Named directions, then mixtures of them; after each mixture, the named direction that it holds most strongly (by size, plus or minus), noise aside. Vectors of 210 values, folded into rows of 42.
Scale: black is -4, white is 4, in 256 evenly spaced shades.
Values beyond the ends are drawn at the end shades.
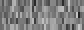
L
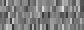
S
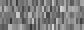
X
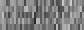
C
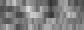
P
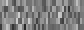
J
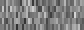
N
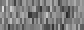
N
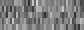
N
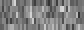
L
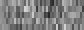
C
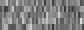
X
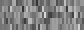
N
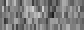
N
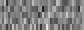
S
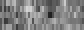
P
